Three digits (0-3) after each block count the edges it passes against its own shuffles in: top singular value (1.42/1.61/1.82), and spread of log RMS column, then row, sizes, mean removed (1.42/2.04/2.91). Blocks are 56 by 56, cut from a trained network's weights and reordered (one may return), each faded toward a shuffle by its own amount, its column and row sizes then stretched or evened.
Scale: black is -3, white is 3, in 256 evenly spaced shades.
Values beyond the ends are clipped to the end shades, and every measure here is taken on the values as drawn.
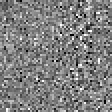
0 2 0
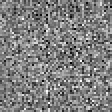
1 1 0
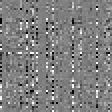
0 3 2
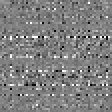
2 1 3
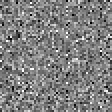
0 2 1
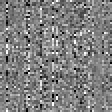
2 3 0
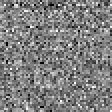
2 0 1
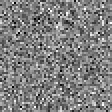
0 1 0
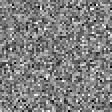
0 0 1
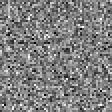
0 0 1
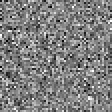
0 1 0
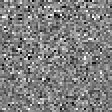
1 1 2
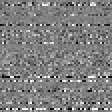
2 0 3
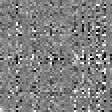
3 3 2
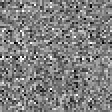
0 1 2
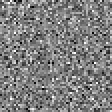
1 0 1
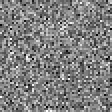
2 0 0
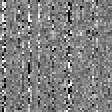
2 3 0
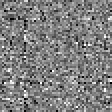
1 1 1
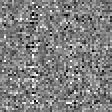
1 1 1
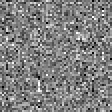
2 1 0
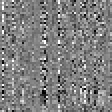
3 3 1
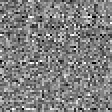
2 0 2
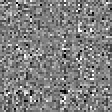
1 2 2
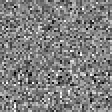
2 1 1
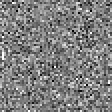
0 1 0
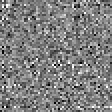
2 1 1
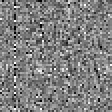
1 2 0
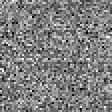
2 0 1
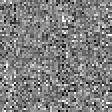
2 2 1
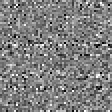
2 1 2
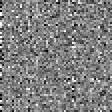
0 2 1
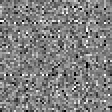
2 2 2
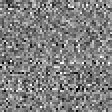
3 0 2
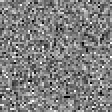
1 1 0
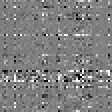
2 2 3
